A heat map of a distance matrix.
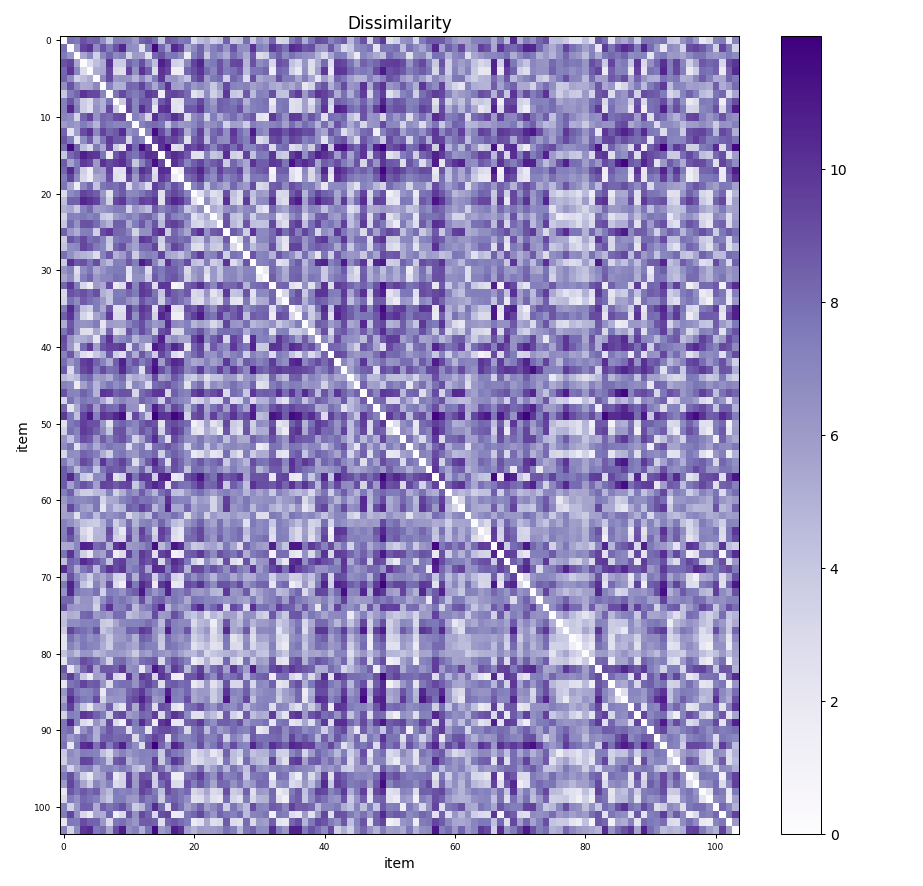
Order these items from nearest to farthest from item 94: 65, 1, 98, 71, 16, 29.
98, 29, 1, 16, 65, 71
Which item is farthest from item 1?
14
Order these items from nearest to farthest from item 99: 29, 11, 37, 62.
29, 37, 62, 11
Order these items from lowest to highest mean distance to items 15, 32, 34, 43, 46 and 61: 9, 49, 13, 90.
9, 90, 13, 49
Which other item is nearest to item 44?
75
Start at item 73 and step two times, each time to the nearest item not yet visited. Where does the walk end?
69
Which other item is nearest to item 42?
103
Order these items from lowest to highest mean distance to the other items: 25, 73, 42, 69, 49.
73, 25, 42, 69, 49
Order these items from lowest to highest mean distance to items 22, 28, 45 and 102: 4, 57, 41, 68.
41, 68, 4, 57
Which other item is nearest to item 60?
76
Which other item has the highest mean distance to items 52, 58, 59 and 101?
49
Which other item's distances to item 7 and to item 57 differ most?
15
